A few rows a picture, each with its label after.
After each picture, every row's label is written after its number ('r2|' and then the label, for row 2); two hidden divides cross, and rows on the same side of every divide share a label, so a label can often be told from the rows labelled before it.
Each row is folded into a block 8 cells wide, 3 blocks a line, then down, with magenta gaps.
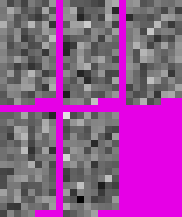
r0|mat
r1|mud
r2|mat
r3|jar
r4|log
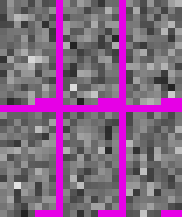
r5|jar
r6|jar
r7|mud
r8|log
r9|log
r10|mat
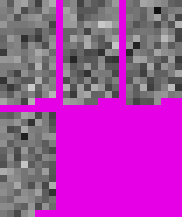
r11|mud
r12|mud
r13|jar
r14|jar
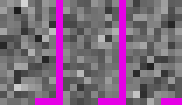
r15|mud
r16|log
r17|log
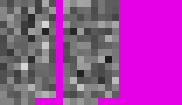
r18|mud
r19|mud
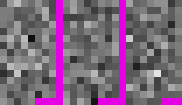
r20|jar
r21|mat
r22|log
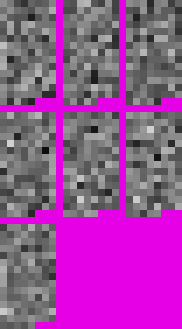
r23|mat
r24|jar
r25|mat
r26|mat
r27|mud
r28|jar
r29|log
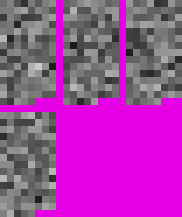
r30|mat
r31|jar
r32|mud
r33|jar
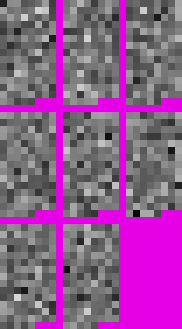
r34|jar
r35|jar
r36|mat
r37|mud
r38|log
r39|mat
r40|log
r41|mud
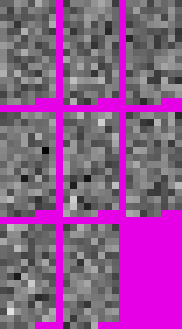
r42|log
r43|jar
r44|jar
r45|log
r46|log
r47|jar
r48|jar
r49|jar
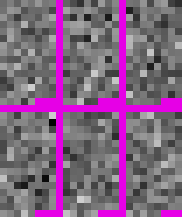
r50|mud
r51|mat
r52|log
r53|mud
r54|mud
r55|mud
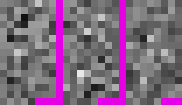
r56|mat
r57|log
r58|jar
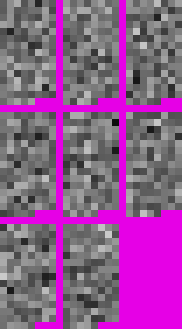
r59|mud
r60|mat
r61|mat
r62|log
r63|jar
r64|mat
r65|log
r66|mud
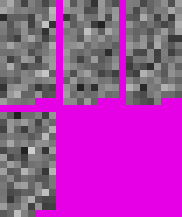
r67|mat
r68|log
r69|log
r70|mat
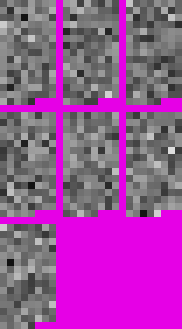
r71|mat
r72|mud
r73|mat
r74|mud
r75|mat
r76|jar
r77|mat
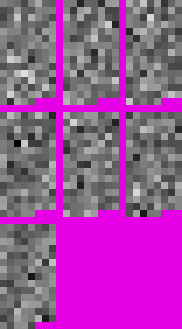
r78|log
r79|mat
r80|mud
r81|log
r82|mud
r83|jar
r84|mat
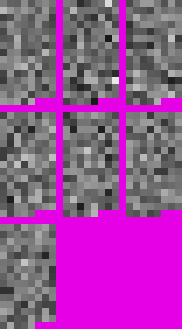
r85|mud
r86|mat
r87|jar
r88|mud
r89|jar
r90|log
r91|jar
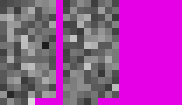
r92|jar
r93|jar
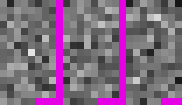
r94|mud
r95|jar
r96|jar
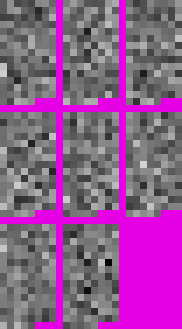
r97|mat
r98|mud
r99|mat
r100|log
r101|log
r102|mud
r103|mat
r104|log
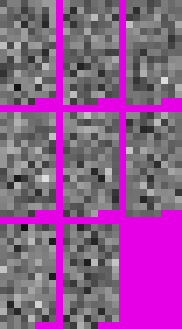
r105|log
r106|log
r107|log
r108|log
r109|jar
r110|log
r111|log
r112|mat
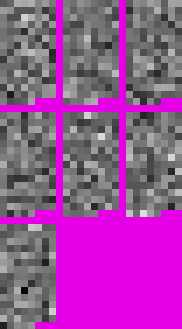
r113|jar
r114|jar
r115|jar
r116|log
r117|mud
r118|mat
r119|log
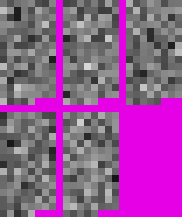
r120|mud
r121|mud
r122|mud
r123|jar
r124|log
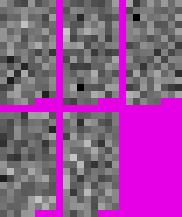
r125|mat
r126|log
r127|mat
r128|jar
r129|mat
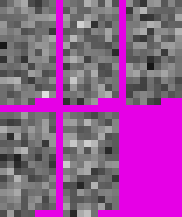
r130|mud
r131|jar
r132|mat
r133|jar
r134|mat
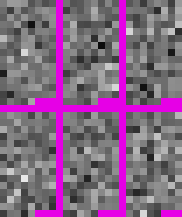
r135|jar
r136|log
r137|log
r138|jar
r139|mat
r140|mat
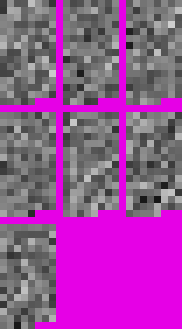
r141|log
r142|mat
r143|mud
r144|mat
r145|jar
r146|log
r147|jar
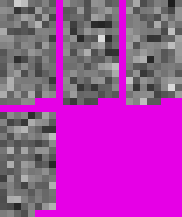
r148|jar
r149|log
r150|mat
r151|jar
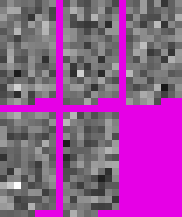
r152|mud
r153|log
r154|mat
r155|log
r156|mud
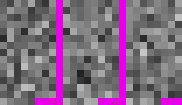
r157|mud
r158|mud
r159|mat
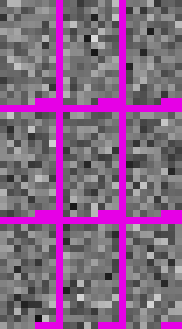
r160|jar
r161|mat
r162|jar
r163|log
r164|jar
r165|jar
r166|mud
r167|log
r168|mat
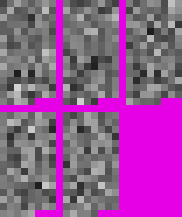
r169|mud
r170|mat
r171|mud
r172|jar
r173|mud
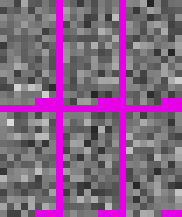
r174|mud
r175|mat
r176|mat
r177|mud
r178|mud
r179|mat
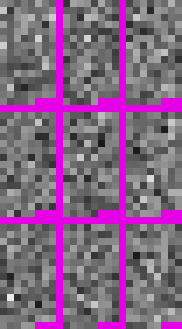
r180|log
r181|jar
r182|jar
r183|jar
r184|log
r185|mud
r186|mud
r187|log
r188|jar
